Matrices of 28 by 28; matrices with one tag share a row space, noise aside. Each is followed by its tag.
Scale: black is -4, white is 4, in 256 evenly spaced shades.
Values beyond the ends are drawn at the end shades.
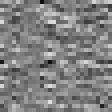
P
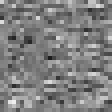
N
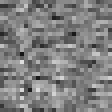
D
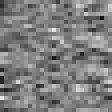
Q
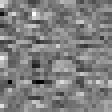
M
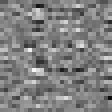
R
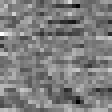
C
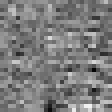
N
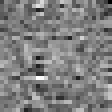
R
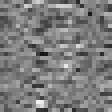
R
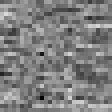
C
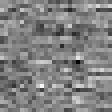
C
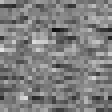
D
